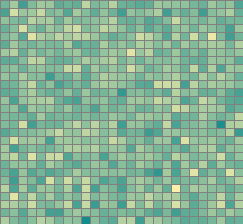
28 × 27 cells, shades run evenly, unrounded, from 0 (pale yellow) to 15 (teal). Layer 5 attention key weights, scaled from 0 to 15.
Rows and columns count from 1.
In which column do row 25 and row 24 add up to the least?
20
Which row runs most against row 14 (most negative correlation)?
16
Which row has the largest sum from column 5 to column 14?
12
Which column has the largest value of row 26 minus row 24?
22
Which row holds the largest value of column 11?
26
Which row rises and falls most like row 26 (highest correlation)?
25
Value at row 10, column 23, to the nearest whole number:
5
